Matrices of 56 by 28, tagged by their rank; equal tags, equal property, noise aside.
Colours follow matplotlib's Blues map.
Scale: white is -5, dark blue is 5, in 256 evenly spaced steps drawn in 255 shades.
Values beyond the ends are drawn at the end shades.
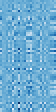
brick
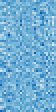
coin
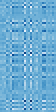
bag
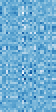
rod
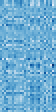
rod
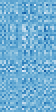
rod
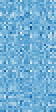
coin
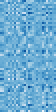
rod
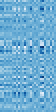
brick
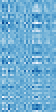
brick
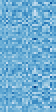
rod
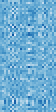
rod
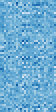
coin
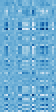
bag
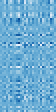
brick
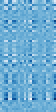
bag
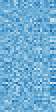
coin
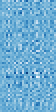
rod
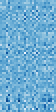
coin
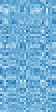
rod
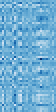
brick
